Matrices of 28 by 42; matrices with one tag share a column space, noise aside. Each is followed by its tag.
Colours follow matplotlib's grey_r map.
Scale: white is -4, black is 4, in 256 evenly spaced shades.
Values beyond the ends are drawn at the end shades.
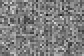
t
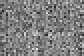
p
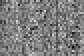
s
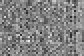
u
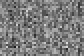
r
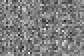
s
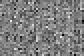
u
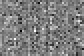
t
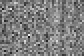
u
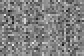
t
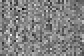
u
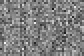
t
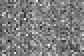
s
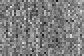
r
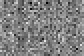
u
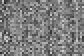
u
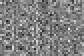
s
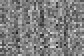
r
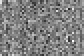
u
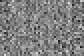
s
